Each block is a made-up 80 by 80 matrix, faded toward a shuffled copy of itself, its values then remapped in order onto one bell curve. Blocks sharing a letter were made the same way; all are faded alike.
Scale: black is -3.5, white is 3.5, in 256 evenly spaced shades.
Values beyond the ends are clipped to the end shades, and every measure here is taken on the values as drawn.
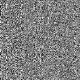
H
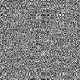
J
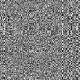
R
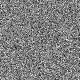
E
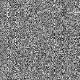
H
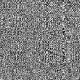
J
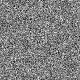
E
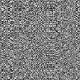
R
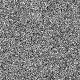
E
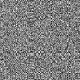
J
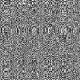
R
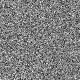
E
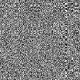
J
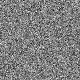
E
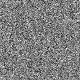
E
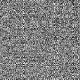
J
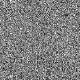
H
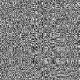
R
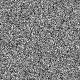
E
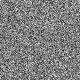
E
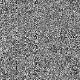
H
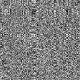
J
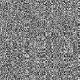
J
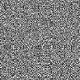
J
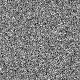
E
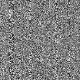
H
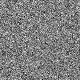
E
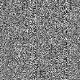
H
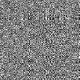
J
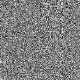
H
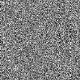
H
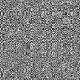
R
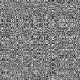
R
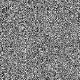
H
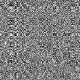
R
